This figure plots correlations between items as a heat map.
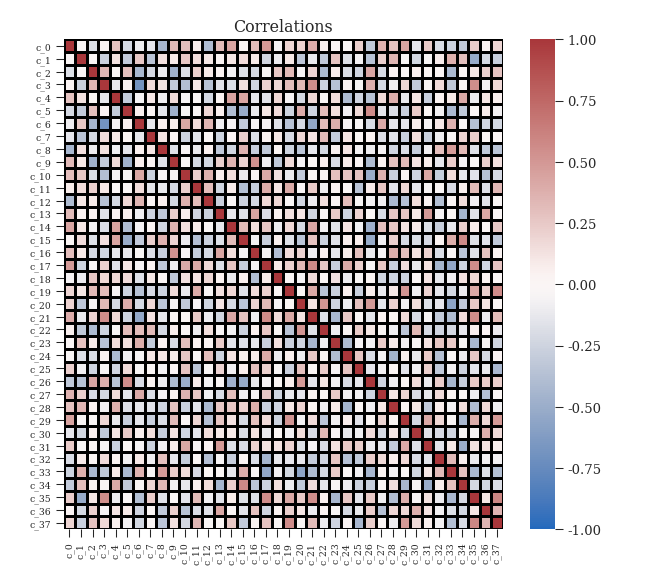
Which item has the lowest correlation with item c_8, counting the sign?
c_0
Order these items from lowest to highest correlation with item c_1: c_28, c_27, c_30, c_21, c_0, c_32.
c_30, c_21, c_0, c_32, c_27, c_28
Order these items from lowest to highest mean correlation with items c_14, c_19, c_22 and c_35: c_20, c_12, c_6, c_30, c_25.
c_6, c_25, c_12, c_30, c_20
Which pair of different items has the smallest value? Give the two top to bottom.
c_3, c_6
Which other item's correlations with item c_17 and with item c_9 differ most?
c_33
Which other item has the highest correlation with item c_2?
c_26
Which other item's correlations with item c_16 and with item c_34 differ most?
c_13
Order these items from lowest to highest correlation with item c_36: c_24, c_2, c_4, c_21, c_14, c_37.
c_24, c_21, c_14, c_4, c_2, c_37
